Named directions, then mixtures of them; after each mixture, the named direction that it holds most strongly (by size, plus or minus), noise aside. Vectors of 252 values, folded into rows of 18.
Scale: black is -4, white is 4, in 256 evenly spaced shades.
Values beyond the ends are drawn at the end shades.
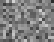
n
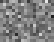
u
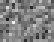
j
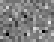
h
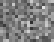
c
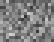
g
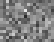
g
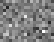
h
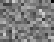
n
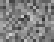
g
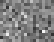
h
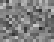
g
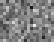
j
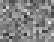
h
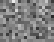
u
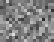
g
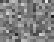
u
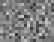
g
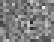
c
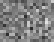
c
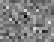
h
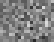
c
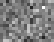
c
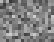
u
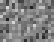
j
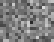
c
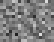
u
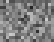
g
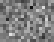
g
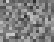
g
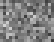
g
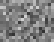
g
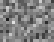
j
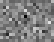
h
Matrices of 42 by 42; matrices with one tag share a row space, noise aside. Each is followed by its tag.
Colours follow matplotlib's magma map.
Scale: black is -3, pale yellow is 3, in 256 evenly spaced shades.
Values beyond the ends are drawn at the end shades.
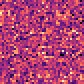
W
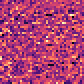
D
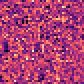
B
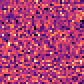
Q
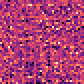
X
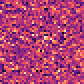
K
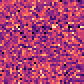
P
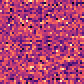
X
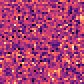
P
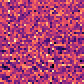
Q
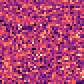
P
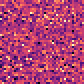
D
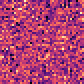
W
